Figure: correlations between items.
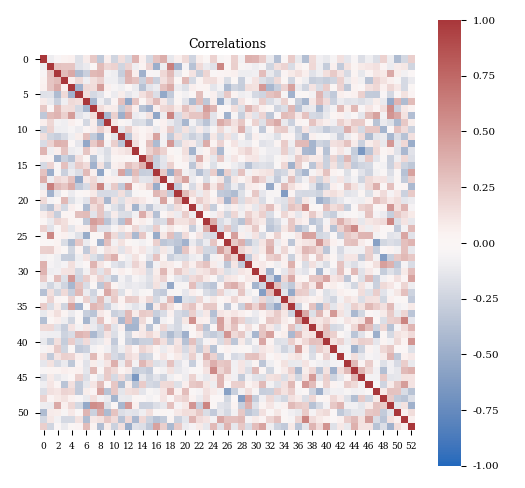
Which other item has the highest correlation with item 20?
17
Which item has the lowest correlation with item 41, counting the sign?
44
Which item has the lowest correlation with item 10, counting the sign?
48
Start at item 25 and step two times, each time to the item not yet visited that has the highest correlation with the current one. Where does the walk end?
18
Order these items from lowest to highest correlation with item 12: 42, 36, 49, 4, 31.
31, 4, 42, 36, 49
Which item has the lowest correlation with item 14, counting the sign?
2
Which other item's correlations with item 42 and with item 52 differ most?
49
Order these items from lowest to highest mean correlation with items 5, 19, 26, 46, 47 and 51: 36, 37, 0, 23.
0, 36, 23, 37
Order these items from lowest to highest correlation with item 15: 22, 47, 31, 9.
9, 31, 47, 22
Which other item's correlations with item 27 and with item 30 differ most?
32
